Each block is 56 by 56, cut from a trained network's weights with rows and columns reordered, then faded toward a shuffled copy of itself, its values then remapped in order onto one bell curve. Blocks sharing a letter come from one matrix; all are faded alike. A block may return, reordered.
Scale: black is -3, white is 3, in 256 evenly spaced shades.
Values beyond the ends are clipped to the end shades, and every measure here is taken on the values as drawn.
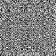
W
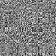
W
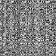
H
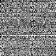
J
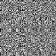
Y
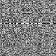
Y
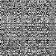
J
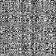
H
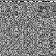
Y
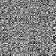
Y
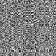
W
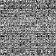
J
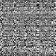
J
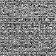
J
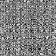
H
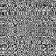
W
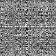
J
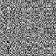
W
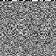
Y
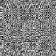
Y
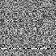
Y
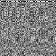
Y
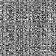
H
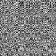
W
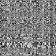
H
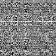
J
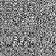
W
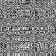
W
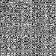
H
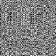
Y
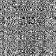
H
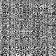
H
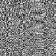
W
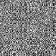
W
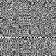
Y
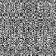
W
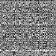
J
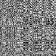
Y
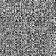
W
